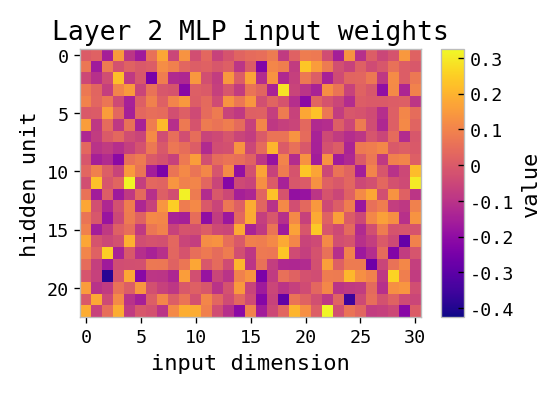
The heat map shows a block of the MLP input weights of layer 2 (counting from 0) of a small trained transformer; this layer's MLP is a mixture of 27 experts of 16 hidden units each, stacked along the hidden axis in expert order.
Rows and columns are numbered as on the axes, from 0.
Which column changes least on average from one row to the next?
12
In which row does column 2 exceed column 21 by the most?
17
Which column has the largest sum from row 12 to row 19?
0
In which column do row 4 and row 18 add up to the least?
20
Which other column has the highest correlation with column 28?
25
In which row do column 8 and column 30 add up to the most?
11
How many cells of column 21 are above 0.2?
2
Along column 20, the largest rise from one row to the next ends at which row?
5
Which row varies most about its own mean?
19
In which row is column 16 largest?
10
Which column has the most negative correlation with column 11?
28
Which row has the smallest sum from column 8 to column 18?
14
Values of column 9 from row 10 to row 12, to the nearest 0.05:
0.1 0.1 0.3
